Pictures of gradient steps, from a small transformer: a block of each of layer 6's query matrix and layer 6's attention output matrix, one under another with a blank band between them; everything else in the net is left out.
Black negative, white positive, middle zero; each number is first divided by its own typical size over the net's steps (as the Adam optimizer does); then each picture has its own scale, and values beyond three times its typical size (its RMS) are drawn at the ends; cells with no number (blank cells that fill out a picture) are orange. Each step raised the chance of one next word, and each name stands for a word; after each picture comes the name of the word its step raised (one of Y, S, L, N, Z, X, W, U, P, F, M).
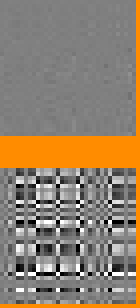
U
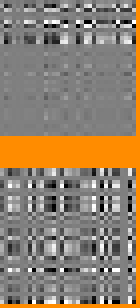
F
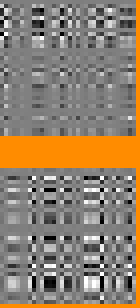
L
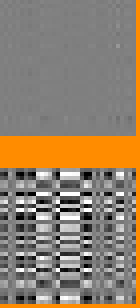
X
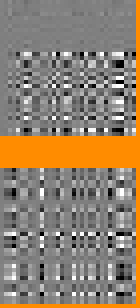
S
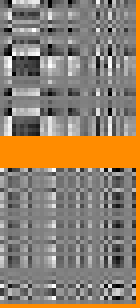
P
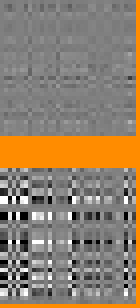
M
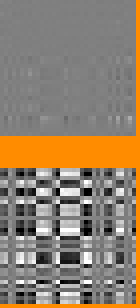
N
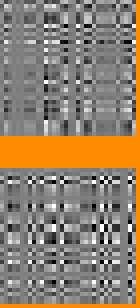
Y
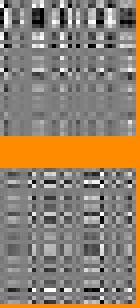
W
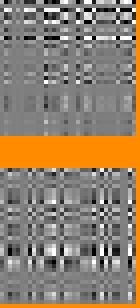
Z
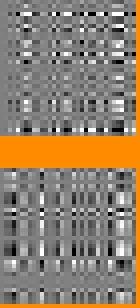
Z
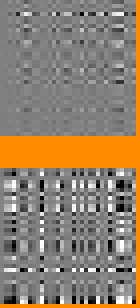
F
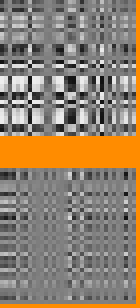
X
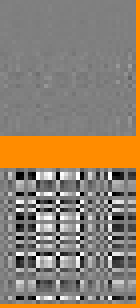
X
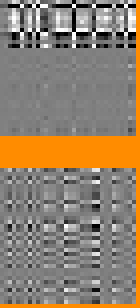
Y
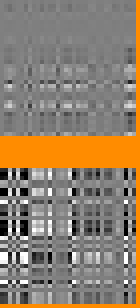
N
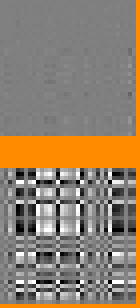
N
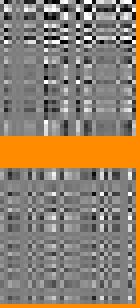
X
